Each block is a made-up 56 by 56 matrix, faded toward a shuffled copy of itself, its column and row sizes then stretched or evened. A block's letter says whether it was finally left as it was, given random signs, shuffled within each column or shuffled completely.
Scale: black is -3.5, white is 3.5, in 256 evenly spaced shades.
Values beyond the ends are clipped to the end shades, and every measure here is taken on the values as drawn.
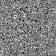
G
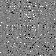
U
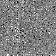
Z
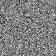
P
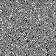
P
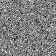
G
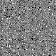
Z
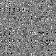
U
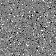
G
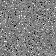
G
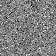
G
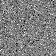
G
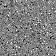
G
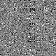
U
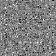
U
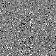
Z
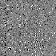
U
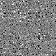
U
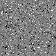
P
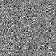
U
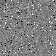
P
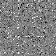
Z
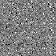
U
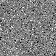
G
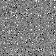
Z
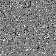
Z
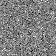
G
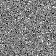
G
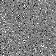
P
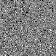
Z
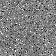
G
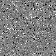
Z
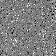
P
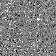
Z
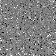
Z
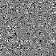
U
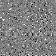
U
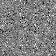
P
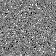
G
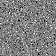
G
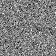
G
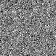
G
